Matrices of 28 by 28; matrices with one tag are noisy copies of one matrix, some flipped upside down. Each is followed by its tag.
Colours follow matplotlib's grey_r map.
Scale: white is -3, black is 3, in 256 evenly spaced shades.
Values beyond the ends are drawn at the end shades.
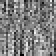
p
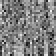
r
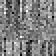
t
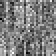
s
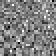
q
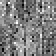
s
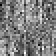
s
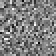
q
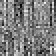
p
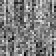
p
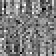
t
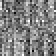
r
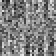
r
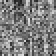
r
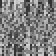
r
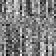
t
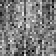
s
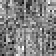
s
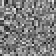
q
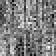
s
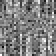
t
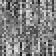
t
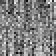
p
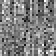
r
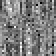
t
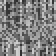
t
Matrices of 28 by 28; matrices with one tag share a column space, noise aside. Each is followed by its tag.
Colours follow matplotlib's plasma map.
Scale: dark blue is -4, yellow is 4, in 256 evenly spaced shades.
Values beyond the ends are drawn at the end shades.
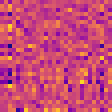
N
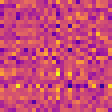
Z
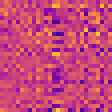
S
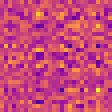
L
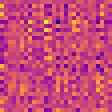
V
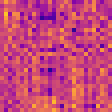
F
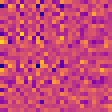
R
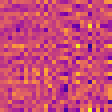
N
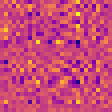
R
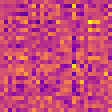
V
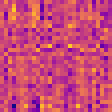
F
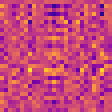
V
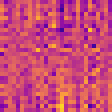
F
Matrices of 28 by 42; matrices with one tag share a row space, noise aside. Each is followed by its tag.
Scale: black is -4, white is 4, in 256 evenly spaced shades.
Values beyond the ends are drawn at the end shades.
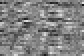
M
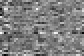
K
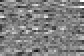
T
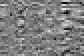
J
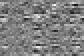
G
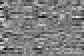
K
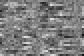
M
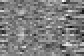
J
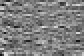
K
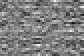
G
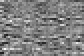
K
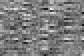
M
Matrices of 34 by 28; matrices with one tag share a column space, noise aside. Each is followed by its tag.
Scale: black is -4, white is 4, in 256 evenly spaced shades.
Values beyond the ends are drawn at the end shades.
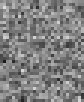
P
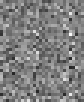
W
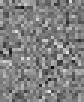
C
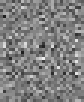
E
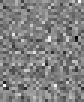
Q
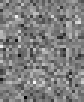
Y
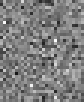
C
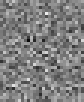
Q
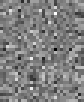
W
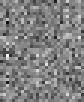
Y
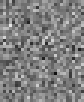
C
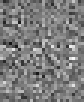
C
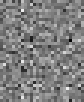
Q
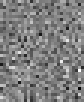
Q
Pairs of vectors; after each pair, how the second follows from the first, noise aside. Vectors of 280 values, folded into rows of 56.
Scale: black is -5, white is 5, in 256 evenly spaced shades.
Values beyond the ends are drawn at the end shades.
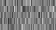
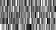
wrapped around, negated, scaled up.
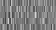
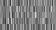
copied.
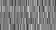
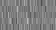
reversed, shrunk.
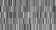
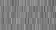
wrapped around, shrunk.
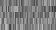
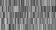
copied.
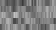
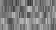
wrapped around, negated.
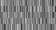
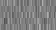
wrapped around, negated, shrunk.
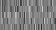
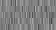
wrapped around, shrunk.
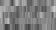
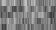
wrapped around, negated.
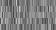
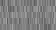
reversed, shrunk.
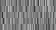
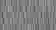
shrunk.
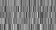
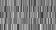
copied.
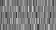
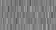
wrapped around, shrunk.
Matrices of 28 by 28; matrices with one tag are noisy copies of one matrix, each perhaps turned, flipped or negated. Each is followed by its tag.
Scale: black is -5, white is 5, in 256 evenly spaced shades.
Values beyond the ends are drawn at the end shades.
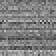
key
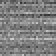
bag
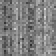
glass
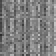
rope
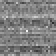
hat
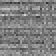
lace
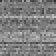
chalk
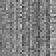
key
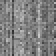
chalk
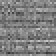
lace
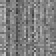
key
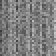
rope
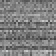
key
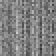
bag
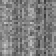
glass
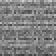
rope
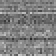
chalk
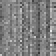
key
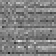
lace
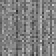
bag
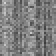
glass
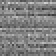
lace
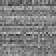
key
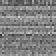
key
